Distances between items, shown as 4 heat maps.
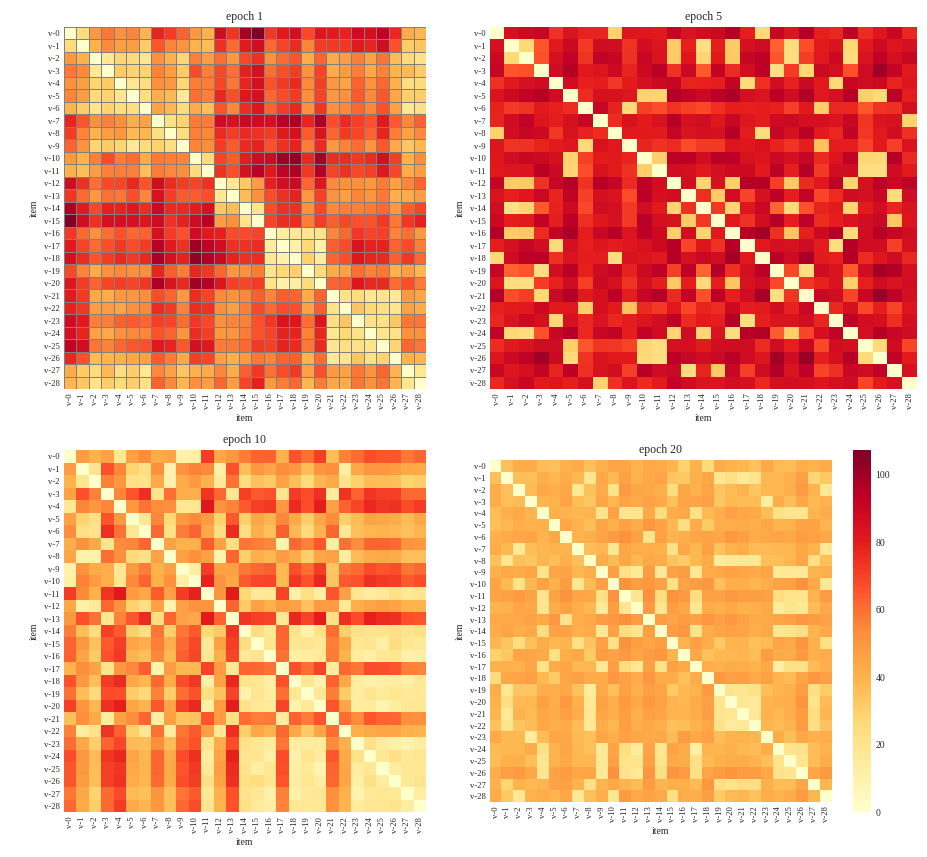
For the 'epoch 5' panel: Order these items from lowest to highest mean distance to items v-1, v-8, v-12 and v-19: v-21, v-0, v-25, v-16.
v-16, v-21, v-0, v-25
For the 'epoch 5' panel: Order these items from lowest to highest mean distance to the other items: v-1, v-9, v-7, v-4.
v-1, v-9, v-4, v-7
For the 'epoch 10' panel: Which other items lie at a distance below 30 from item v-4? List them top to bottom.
v-0, v-9, v-10
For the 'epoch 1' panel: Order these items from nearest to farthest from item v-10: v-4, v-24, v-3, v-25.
v-4, v-3, v-24, v-25
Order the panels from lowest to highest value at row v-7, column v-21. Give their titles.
epoch 10, epoch 20, epoch 1, epoch 5
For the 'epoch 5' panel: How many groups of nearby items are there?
8
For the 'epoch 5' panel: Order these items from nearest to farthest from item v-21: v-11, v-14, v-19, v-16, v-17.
v-19, v-14, v-16, v-17, v-11
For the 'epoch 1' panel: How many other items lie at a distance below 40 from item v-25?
5
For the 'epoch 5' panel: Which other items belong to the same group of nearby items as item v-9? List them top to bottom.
v-6, v-22
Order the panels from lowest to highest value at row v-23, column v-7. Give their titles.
epoch 20, epoch 10, epoch 1, epoch 5
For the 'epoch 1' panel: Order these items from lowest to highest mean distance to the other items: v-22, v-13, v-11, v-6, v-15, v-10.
v-6, v-22, v-13, v-11, v-10, v-15
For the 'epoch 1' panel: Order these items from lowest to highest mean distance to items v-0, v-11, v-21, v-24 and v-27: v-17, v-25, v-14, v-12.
v-25, v-12, v-14, v-17
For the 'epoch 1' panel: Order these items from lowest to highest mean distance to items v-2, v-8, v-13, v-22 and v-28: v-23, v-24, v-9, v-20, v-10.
v-9, v-24, v-23, v-10, v-20
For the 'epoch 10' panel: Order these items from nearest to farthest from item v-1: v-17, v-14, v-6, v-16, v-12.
v-12, v-6, v-14, v-16, v-17
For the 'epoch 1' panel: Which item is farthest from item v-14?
v-0
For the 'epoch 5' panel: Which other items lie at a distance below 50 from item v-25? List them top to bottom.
v-5, v-10, v-11, v-26
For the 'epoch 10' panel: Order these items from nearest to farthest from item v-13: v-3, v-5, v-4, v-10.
v-3, v-10, v-4, v-5
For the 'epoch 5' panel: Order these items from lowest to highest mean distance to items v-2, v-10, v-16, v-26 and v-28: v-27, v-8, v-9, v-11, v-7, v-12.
v-11, v-12, v-7, v-9, v-8, v-27
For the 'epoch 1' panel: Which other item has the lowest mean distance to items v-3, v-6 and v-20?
v-2
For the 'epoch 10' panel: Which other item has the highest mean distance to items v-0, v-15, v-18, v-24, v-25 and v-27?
v-13
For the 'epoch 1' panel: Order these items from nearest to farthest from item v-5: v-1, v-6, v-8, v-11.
v-6, v-8, v-1, v-11
